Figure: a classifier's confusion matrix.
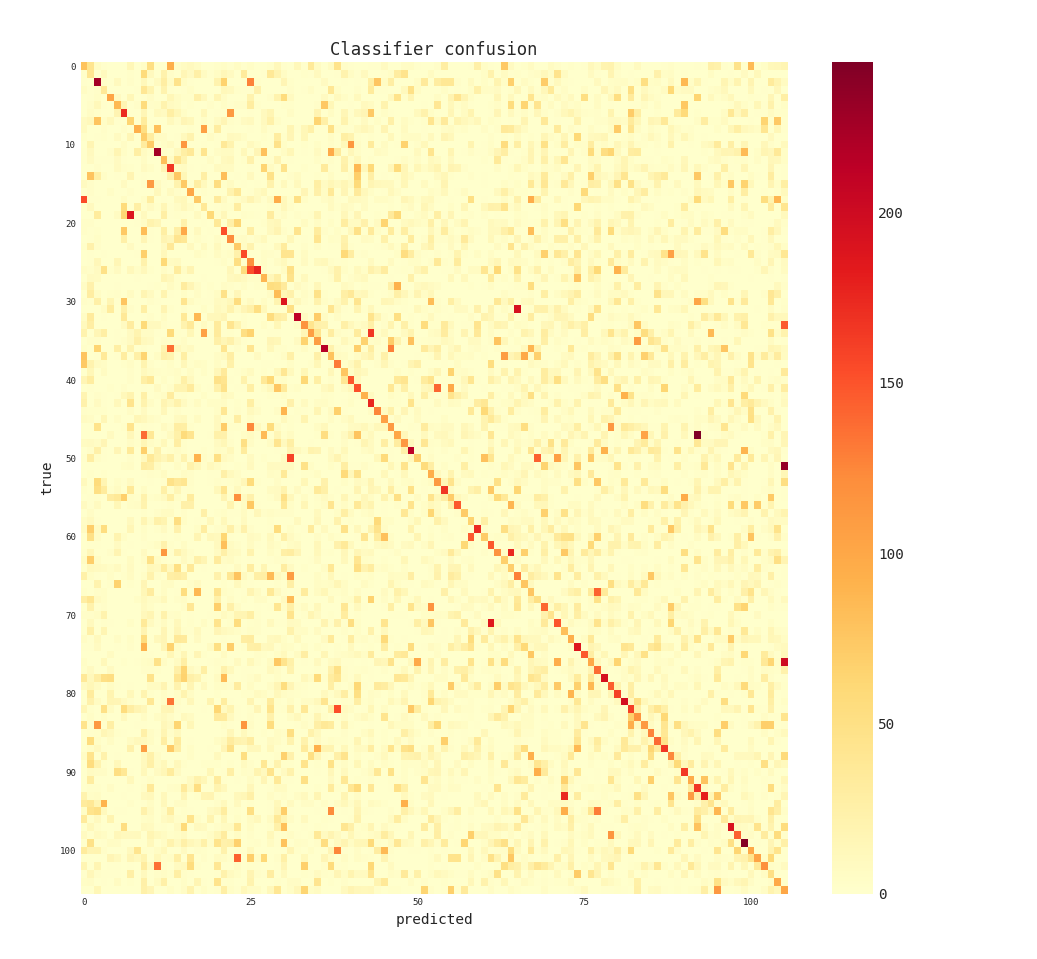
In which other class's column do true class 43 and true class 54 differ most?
61
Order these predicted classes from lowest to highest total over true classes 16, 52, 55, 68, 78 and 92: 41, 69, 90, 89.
89, 69, 90, 41
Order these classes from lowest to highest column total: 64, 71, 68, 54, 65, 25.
54, 68, 71, 64, 65, 25
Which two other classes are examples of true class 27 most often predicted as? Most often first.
74, 31
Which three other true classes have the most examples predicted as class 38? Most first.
82, 100, 44
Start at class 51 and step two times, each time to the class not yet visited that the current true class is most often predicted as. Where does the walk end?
95
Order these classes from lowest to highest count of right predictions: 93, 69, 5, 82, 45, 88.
5, 45, 88, 69, 82, 93
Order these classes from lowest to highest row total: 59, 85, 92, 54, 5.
85, 5, 92, 54, 59
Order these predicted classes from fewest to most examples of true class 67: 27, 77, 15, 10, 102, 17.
27, 102, 10, 15, 17, 77
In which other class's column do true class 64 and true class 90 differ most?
68
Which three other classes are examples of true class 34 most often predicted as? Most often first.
43, 18, 94
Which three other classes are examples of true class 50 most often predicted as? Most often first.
31, 68, 71
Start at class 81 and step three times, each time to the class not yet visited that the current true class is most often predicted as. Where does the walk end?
53
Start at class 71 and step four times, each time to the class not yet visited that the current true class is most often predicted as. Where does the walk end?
10
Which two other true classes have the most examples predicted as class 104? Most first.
17, 7
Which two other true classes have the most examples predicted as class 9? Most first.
47, 87
